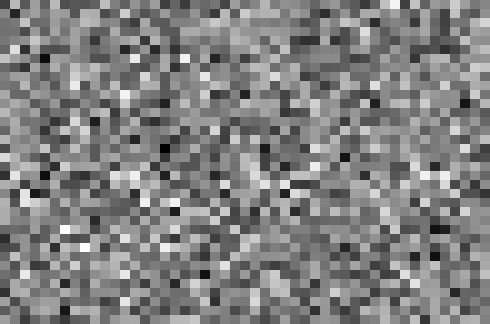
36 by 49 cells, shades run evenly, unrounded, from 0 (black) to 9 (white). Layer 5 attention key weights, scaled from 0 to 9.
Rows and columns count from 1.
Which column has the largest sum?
26
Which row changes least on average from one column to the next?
25
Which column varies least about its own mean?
33
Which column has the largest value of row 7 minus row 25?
14
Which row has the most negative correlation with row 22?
24
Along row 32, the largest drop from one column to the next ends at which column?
7
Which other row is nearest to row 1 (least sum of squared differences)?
32
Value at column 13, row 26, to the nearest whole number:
5
